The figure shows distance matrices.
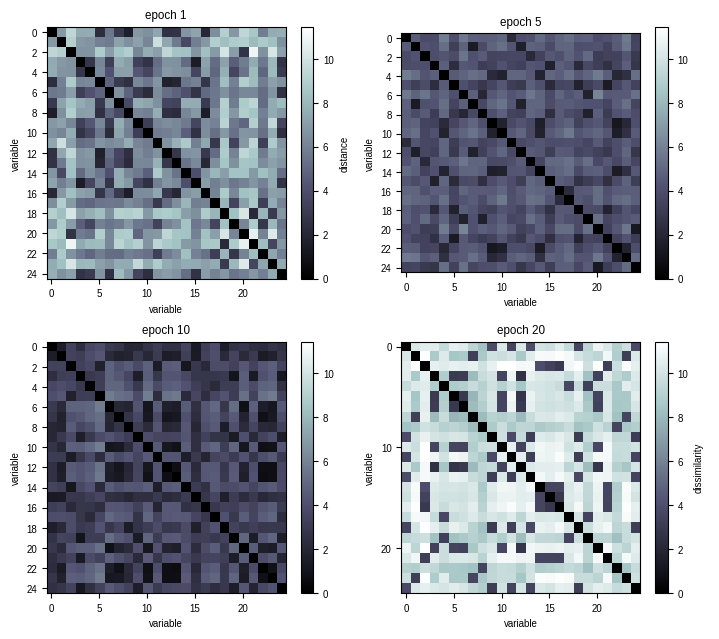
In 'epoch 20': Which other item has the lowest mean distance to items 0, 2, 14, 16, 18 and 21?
15
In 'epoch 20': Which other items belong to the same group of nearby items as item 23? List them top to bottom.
1, 7
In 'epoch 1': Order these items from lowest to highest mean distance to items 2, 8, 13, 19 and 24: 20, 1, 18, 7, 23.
7, 20, 1, 23, 18
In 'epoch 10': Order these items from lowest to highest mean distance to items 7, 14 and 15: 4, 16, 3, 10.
10, 16, 3, 4
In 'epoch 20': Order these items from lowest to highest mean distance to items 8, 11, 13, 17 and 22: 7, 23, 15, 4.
4, 7, 23, 15
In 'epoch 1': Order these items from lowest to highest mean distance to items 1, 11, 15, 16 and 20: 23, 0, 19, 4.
4, 19, 0, 23
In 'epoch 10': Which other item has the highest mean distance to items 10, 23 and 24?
5
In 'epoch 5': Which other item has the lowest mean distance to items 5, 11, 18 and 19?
21
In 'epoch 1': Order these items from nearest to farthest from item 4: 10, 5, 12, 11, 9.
10, 9, 11, 5, 12
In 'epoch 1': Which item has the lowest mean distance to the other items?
6
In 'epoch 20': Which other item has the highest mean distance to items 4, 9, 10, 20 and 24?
2
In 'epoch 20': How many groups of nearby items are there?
6
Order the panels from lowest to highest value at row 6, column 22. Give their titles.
epoch 10, epoch 5, epoch 1, epoch 20
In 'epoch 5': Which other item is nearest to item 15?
3
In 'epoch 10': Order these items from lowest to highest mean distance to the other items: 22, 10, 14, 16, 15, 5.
15, 22, 10, 16, 14, 5
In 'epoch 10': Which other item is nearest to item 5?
2
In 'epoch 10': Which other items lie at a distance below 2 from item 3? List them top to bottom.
9, 19, 21, 24
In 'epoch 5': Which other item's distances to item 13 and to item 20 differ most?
24
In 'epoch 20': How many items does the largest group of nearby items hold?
6
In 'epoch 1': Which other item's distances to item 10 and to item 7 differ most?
24
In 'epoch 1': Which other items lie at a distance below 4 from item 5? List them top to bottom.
0, 7, 8, 12, 13, 16
